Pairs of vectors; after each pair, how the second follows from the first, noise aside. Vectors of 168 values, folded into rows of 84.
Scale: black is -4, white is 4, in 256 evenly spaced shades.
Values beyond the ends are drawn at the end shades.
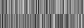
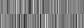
reversed, negated, partly zeroed.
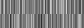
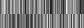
sign-scrambled.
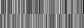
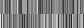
reversed, negated.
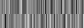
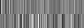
reversed, negated, partly zeroed.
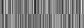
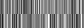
reversed, negated.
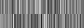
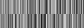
sign-scrambled.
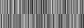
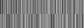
wrapped around, shrunk.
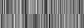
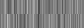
wrapped around, shrunk.
